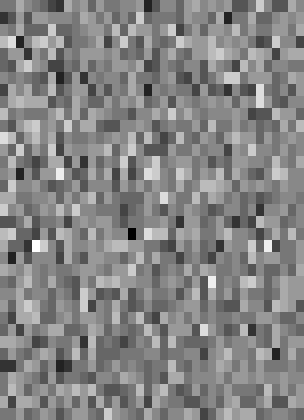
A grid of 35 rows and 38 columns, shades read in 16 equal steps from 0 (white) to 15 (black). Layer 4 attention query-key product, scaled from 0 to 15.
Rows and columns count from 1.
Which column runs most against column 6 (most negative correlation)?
22
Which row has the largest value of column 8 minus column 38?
7
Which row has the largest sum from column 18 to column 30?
8
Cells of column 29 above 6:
20
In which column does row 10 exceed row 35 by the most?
32
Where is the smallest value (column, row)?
5, 21
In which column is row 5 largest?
4
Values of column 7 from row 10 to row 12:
6 6 5
